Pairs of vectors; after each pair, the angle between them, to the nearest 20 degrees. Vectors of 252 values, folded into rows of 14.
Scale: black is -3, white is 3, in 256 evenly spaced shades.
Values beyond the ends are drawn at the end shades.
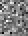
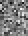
140 degrees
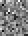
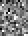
160 degrees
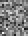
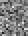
160 degrees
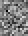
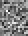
160 degrees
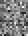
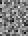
80 degrees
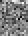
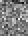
160 degrees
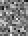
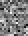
60 degrees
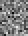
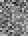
100 degrees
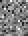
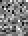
20 degrees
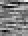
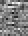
140 degrees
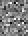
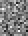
120 degrees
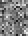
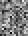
60 degrees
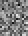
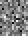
40 degrees
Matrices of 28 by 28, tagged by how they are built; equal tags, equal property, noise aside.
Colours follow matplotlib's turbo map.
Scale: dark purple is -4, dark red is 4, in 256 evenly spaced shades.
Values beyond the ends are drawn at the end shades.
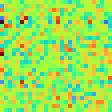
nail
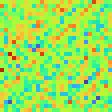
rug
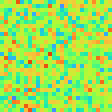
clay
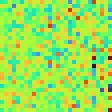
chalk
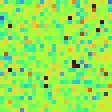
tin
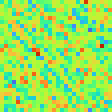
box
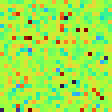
tin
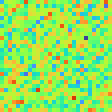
rug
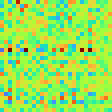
nail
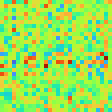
nail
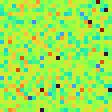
tin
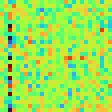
chalk
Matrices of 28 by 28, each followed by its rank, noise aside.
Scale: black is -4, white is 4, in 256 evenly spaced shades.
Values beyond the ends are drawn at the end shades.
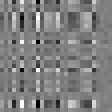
one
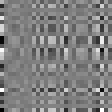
one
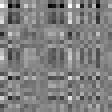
one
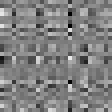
two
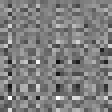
two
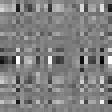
one
